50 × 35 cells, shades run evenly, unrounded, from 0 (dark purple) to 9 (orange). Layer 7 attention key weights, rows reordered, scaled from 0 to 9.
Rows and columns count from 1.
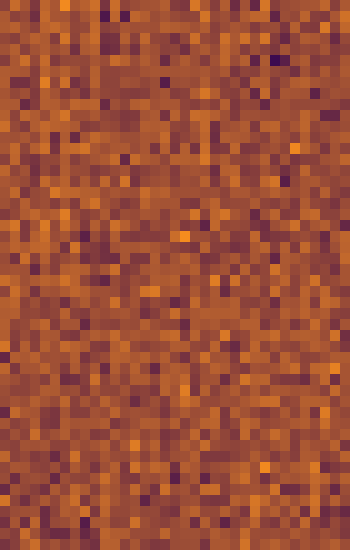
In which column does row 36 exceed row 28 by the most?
19
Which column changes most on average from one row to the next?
28
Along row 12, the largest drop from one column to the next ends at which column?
22
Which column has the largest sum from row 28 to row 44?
33
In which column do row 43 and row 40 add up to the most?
27
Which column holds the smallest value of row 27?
23
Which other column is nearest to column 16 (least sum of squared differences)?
15
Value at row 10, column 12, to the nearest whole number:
5
